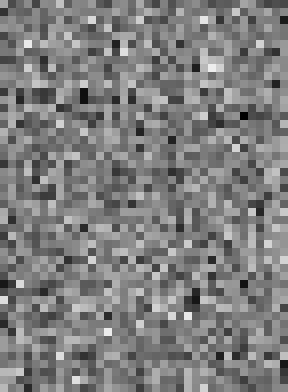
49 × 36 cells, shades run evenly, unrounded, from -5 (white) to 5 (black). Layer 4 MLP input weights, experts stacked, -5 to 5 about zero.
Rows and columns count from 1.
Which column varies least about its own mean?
13
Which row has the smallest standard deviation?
44
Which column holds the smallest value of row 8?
26
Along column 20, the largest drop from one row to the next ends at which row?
35
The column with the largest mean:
6
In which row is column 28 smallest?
9
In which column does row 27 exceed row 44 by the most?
33
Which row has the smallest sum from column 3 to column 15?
11
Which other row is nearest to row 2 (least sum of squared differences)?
20
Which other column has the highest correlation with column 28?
4
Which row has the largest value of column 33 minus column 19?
27
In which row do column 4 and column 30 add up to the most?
45
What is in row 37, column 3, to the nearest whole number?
1
